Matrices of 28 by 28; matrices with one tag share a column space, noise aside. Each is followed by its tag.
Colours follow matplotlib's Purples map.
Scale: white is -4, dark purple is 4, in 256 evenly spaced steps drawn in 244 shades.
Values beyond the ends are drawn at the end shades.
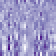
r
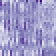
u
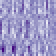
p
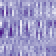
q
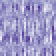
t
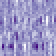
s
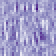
t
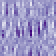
q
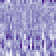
r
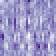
s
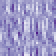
t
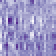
s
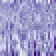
r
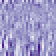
r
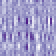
s
